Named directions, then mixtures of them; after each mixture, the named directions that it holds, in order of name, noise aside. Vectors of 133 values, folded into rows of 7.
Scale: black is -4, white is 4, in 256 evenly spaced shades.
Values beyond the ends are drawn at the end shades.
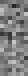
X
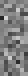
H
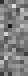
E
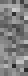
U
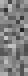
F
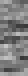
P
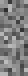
F.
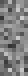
F, H.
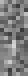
F, X.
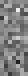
H.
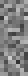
H.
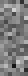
U.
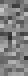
X.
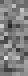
E, P.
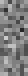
F.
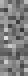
F.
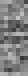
P.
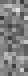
H, U.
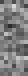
E, U.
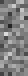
E.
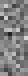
F, H, X.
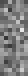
F.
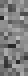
F, H, U.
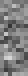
E, H, P.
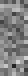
U.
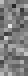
E.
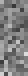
E, H.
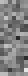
F, P, U.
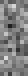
E, F, U.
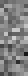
E, H, P.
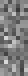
F, H, U.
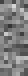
E, U.
